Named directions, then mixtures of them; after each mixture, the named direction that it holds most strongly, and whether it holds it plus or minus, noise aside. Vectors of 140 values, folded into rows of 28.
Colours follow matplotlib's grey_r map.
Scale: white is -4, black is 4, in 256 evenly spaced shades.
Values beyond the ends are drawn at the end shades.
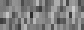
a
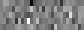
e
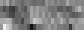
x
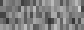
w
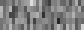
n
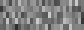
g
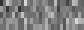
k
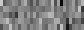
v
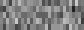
g, plus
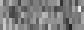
g, minus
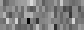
e, minus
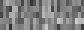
n, minus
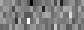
e, plus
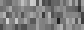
g, plus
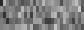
w, plus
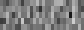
a, plus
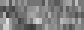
x, plus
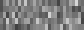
g, plus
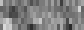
x, plus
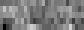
x, minus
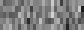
v, plus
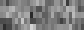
x, minus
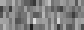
n, minus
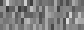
k, plus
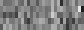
v, plus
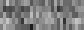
x, plus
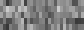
k, minus
